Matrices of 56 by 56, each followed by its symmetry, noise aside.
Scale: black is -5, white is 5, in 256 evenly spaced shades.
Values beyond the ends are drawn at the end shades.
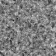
no symmetry.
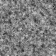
symmetric across the other diagonal.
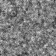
symmetric.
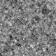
symmetric across the other diagonal.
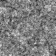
symmetric across the other diagonal.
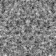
mirrored left to right.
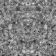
mirrored left to right.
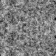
mirrored top to bottom.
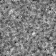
symmetric.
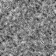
symmetric.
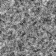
symmetric.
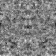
mirrored left to right.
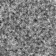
symmetric across the other diagonal.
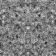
mirrored left to right.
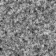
no symmetry.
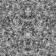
mirrored left to right.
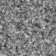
no symmetry.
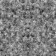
mirrored left to right.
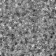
no symmetry.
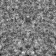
mirrored left to right.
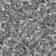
symmetric.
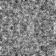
mirrored top to bottom.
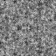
mirrored top to bottom.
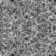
mirrored top to bottom.
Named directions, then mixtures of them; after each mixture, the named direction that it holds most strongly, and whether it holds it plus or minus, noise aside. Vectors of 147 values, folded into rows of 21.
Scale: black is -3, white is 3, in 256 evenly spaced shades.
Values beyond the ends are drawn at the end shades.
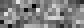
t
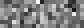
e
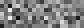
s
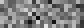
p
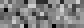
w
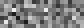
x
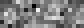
t, plus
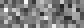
w, minus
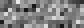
t, plus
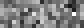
e, plus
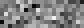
t, plus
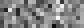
w, plus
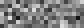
s, plus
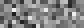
x, plus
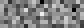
w, plus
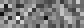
w, plus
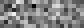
x, minus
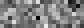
e, plus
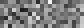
p, minus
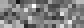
t, minus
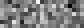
e, plus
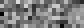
t, plus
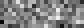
t, plus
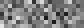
s, minus
